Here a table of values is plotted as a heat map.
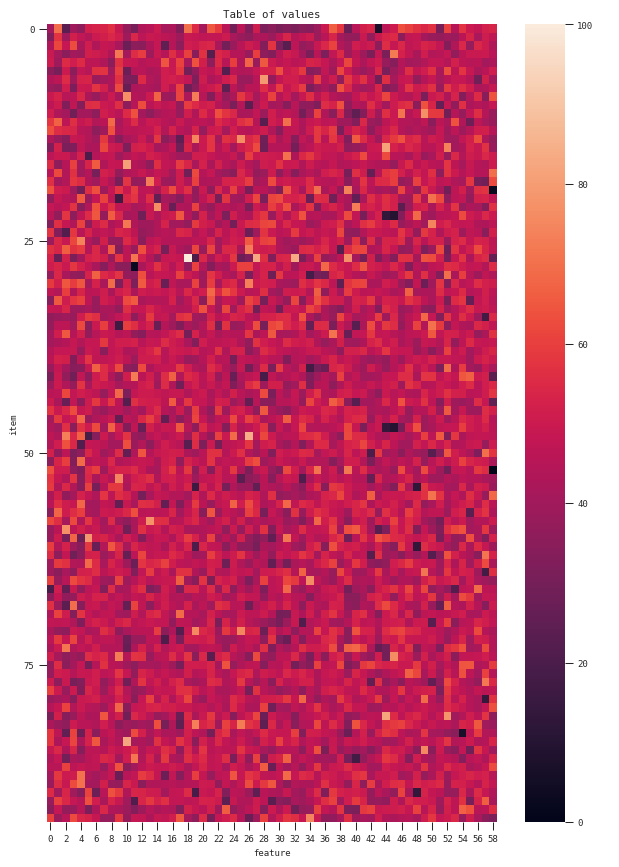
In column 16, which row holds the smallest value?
21
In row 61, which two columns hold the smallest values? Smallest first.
48, 19
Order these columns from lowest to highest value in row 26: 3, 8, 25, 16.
25, 16, 3, 8
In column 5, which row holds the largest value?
60
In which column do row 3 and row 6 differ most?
28
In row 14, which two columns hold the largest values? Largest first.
44, 52
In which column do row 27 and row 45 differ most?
18
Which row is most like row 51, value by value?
42
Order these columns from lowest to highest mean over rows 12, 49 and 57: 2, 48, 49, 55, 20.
20, 55, 49, 48, 2
